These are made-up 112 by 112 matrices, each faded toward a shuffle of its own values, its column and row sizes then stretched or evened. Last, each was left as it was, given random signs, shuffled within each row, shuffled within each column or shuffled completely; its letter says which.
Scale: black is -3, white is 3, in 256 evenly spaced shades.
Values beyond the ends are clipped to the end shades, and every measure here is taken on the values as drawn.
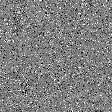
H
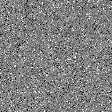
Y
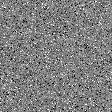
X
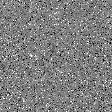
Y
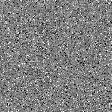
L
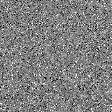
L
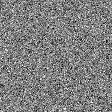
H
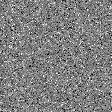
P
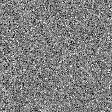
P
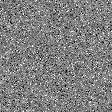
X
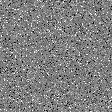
X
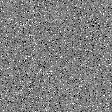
P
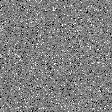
L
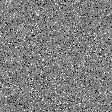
H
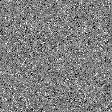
L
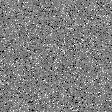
H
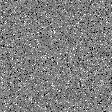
Y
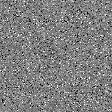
L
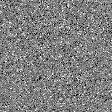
Y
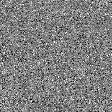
L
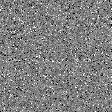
L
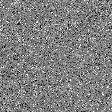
Y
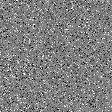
H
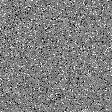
H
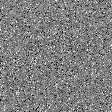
P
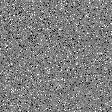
P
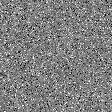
X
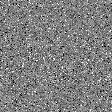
H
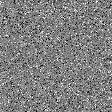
H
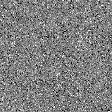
L
